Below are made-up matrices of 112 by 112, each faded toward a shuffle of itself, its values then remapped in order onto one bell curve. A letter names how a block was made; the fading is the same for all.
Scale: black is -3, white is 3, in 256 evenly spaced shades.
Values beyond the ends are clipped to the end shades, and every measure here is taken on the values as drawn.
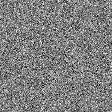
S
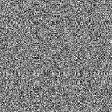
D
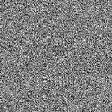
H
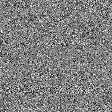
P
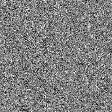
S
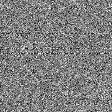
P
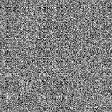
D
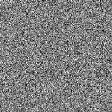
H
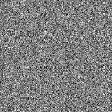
H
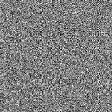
D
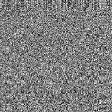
D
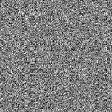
D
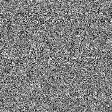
P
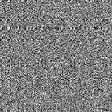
D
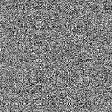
H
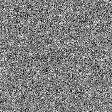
P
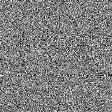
P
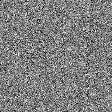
S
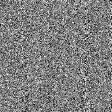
S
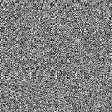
D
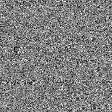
P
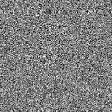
H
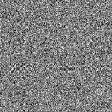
H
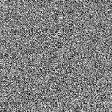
H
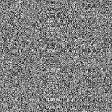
D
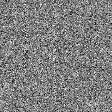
S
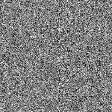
S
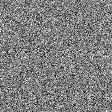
P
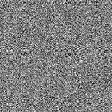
D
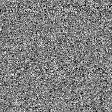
P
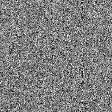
S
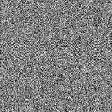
D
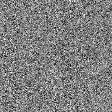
S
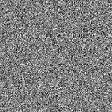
H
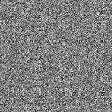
H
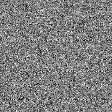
P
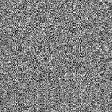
D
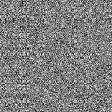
D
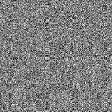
D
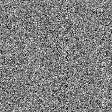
S
